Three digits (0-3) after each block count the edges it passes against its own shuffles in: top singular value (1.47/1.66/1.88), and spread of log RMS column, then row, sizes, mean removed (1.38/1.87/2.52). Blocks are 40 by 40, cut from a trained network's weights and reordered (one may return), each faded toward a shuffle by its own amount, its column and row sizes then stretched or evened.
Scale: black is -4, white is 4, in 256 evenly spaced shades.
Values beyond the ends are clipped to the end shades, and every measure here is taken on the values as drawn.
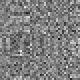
2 1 0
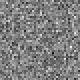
1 0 0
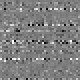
0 0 3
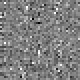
0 2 0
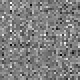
1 2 0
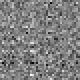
2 1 1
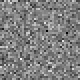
0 0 0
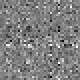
1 2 2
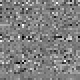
1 1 3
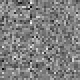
1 1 1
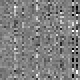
3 3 0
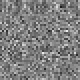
2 0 1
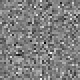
0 1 0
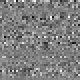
0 0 3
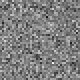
0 0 0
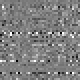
2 1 3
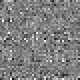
1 1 2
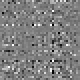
1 2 3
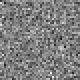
0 1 0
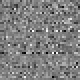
1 0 3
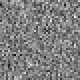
0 0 0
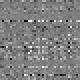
3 1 3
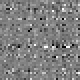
1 2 3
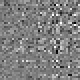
2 2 3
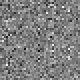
1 1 1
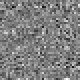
2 1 2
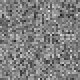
2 0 1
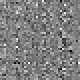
2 2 0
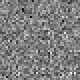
1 0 1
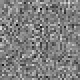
1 1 1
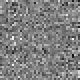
1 2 1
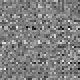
2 1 3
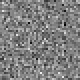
0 1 0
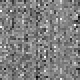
0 2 0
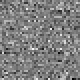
0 0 3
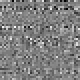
2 0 3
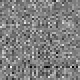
2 1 1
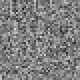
1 0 0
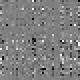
0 3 2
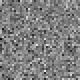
0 0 1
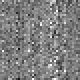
0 2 0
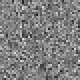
0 1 0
